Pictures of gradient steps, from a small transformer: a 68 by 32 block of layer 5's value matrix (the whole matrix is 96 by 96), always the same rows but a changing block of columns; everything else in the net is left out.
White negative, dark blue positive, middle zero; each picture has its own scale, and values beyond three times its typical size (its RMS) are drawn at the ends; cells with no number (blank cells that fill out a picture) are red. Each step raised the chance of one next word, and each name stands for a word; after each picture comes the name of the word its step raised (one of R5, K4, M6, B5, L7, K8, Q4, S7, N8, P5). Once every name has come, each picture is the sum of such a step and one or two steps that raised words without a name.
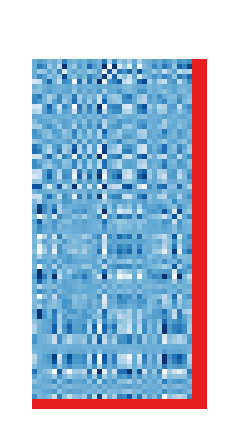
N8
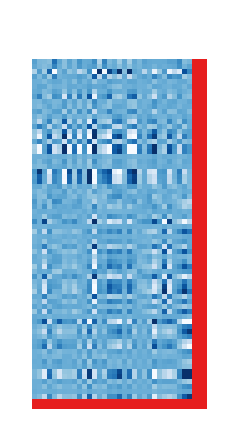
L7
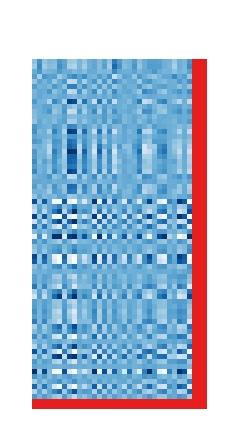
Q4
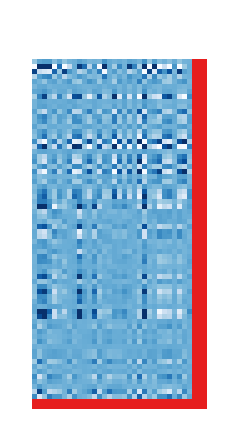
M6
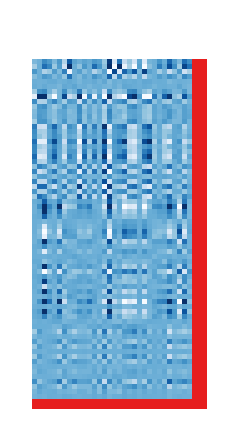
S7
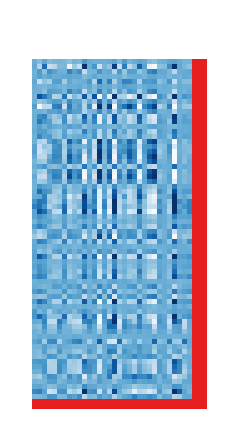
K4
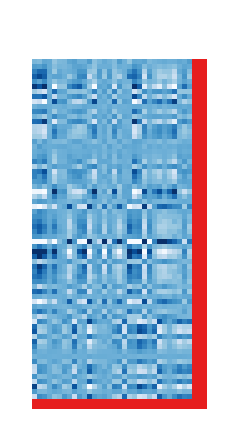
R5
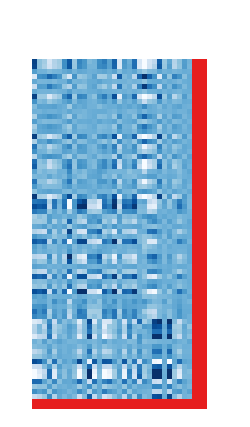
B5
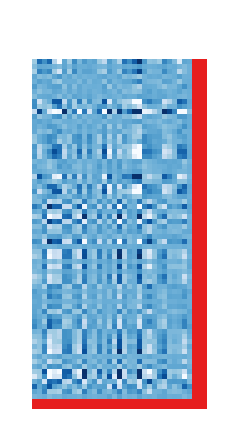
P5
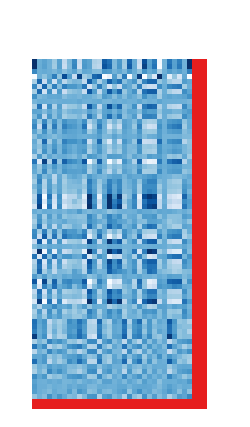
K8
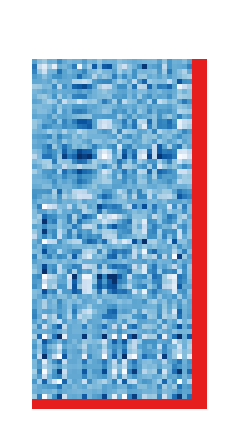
R5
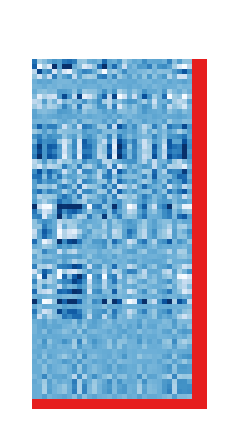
S7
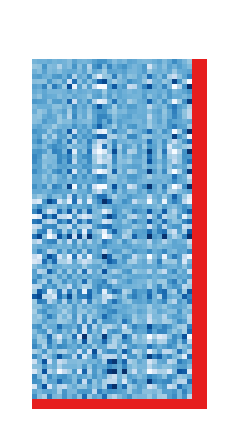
Q4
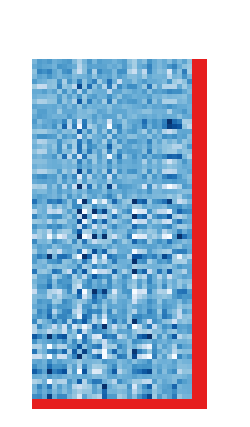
Q4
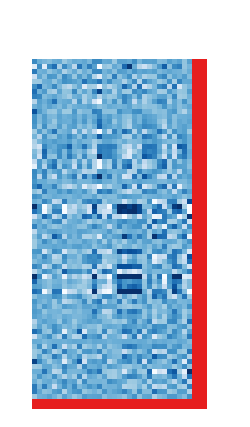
Q4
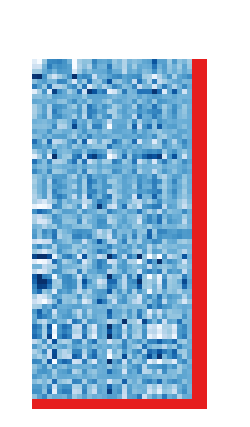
K8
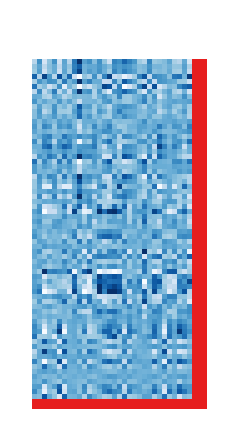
K8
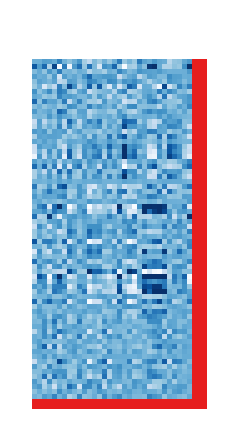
R5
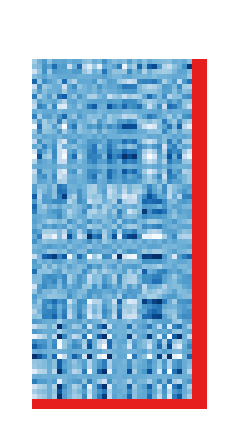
K4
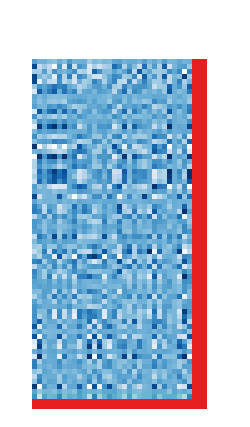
N8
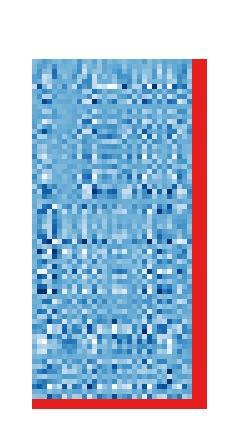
R5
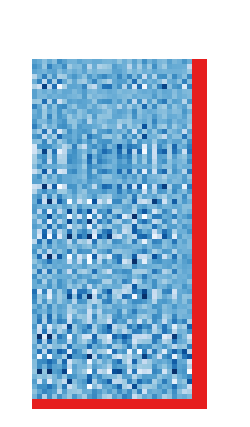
Q4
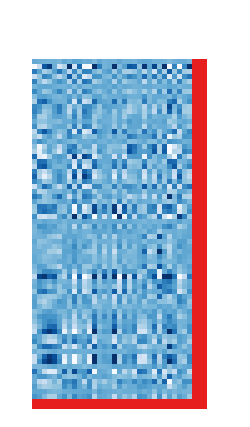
N8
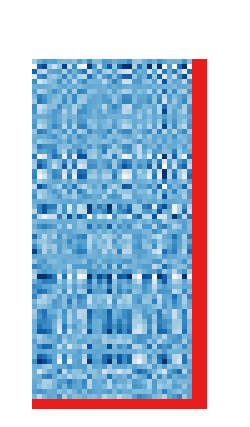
N8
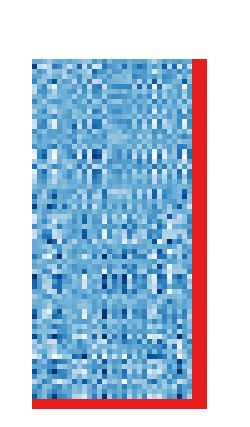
R5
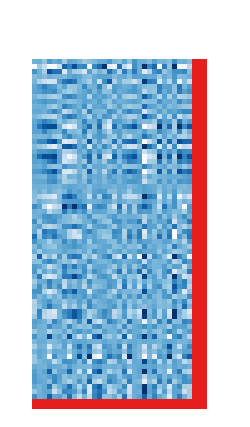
M6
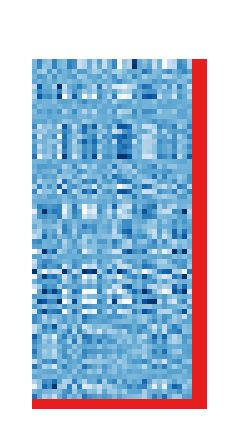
S7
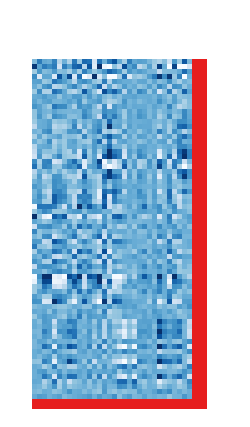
K8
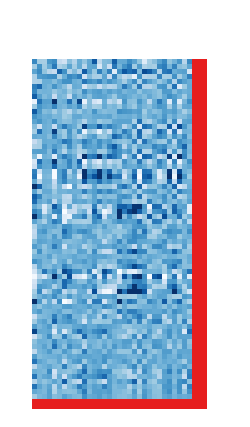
L7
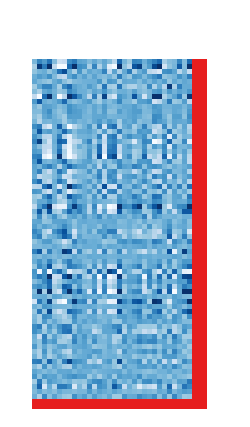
S7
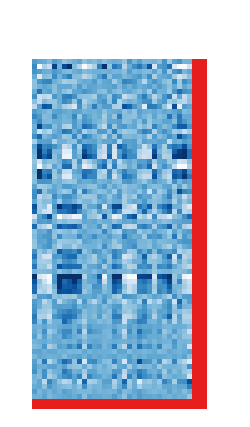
K4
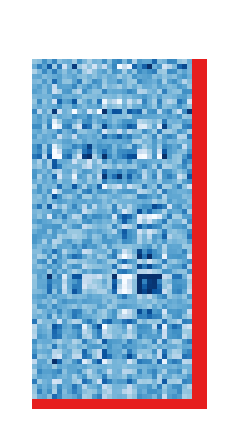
P5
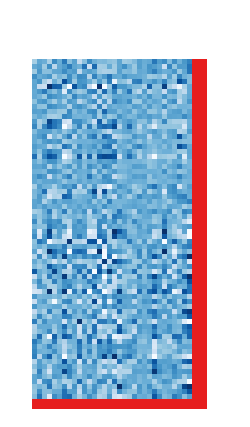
R5
